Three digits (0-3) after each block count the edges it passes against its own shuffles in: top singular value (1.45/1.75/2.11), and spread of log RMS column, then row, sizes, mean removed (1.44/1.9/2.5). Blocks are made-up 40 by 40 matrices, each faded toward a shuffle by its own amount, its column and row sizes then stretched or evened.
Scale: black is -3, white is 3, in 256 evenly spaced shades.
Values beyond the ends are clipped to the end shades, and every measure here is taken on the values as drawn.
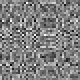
3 1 2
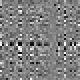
3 3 2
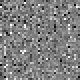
0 2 0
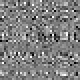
3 0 3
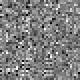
1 2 0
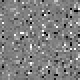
0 2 0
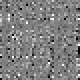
2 3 1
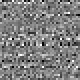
2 1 3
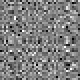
3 0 1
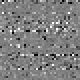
0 0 3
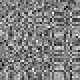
3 0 1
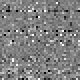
0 0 2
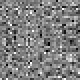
2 1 0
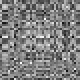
3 1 2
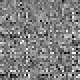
2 1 2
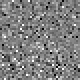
1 0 1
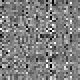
2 3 0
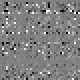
0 1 3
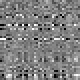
3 0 3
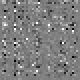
0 2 2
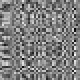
3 3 1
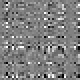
3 3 3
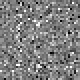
0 1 0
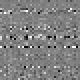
2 1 3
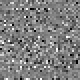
0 0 3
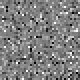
0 0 1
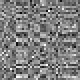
3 1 1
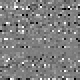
0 1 3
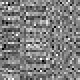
3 1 0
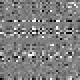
3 1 3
